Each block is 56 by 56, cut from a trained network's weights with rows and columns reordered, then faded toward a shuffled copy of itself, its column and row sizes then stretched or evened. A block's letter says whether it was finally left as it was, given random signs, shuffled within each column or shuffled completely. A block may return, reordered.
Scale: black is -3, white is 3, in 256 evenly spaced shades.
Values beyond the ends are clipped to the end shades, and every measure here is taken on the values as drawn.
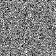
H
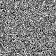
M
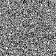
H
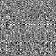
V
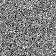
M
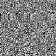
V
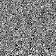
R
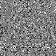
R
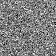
M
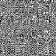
V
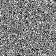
M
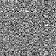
V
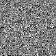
R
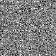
R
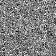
H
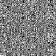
V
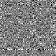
V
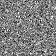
M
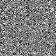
R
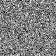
M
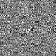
V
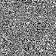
R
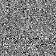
R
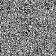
R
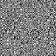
V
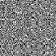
V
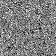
M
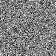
M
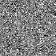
R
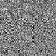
V
